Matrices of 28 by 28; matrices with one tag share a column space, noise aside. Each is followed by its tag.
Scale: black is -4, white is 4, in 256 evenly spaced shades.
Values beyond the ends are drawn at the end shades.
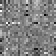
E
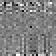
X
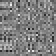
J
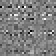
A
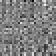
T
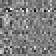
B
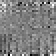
X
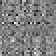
E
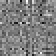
E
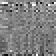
X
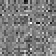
E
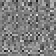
J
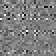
A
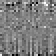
X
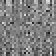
E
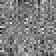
T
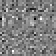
B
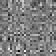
J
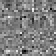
B
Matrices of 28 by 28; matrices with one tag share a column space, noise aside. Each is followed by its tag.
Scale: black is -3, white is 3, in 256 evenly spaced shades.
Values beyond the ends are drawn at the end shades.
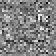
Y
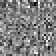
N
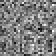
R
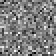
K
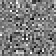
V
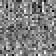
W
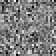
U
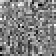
N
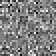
K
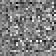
Y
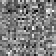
W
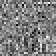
R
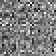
R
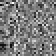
R
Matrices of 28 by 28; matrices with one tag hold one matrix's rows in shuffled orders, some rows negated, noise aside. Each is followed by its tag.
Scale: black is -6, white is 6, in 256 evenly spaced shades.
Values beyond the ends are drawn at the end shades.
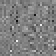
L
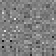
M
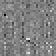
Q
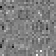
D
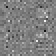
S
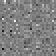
M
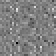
L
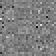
D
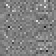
S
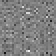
Q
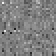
M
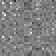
M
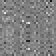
Q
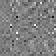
L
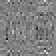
S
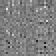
S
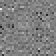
D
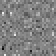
M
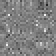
S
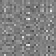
Q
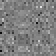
D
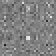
Q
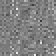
L
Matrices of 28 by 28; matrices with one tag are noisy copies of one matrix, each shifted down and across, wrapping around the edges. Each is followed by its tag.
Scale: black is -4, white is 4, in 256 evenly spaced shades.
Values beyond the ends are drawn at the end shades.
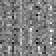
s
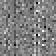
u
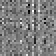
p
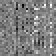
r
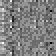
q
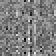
p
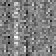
q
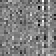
p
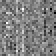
r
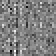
p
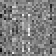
r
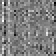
p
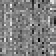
r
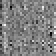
p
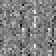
s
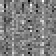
s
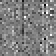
u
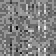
r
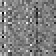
u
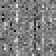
s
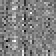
q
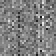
u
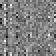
p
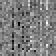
r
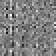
p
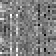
r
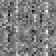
s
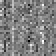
s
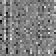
p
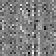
p
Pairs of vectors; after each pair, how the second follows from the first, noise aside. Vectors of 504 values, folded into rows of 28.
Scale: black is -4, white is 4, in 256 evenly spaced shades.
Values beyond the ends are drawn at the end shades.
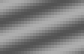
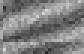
wrapped around.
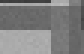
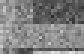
reversed, negated.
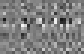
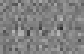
reversed, negated, shrunk.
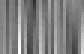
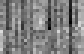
wrapped around, negated.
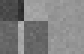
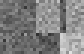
reversed, negated.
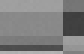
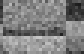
wrapped around.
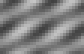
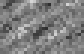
partly zeroed.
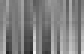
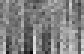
copied.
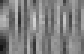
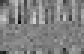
partly zeroed.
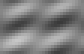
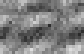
wrapped around.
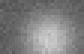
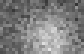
copied.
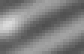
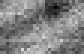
wrapped around, negated.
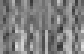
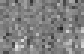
partly zeroed.
